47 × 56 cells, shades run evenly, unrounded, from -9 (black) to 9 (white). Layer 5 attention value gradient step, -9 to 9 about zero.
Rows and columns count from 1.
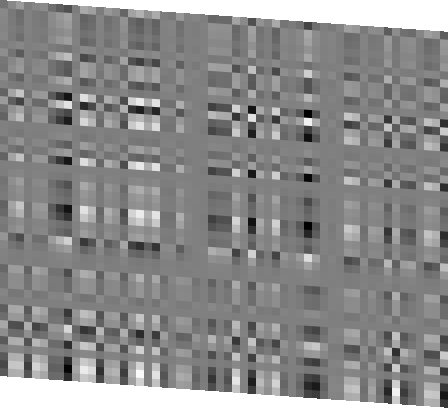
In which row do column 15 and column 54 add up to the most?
46
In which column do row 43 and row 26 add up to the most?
18
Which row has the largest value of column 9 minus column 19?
13
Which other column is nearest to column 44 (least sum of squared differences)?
3
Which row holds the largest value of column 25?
41
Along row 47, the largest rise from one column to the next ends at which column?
50
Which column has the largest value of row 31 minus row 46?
9
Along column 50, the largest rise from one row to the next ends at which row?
43
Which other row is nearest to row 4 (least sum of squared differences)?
17
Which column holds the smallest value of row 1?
39
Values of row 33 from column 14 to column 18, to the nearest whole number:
0 0 0 0 0
